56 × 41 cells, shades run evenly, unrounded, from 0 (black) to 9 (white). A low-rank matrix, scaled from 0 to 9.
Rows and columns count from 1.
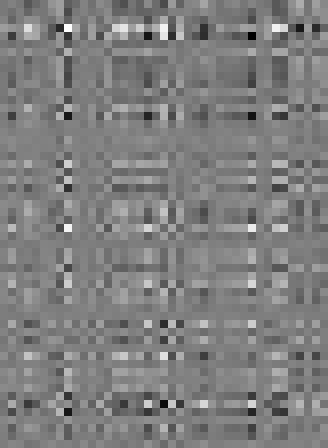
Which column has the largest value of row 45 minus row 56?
21
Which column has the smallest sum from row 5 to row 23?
32
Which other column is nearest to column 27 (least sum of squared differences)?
11
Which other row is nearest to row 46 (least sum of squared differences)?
39
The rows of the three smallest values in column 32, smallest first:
5, 15, 52
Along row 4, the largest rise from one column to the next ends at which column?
9
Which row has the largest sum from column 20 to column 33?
29
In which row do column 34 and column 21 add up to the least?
51
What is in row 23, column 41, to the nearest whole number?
4
